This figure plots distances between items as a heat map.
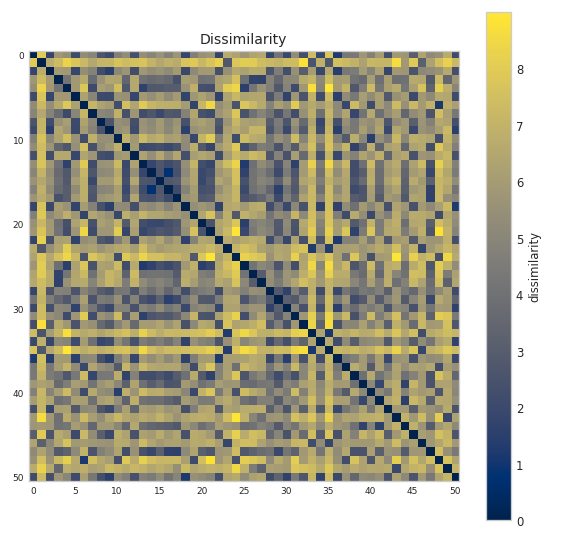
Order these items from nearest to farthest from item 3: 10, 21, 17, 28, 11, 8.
17, 11, 21, 28, 8, 10
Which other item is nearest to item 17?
47
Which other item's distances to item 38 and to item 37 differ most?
21
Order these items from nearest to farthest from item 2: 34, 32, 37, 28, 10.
34, 28, 32, 37, 10
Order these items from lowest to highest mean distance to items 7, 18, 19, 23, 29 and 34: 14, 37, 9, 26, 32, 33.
9, 14, 32, 37, 26, 33
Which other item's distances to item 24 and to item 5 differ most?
45
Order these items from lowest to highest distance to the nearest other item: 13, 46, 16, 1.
16, 13, 46, 1
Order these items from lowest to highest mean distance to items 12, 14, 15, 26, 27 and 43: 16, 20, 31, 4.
16, 20, 4, 31
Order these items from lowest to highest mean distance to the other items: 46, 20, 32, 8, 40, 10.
8, 20, 32, 40, 10, 46
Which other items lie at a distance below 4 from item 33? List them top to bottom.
1, 23, 35, 46
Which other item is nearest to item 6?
48
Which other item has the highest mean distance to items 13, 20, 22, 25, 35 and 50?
24
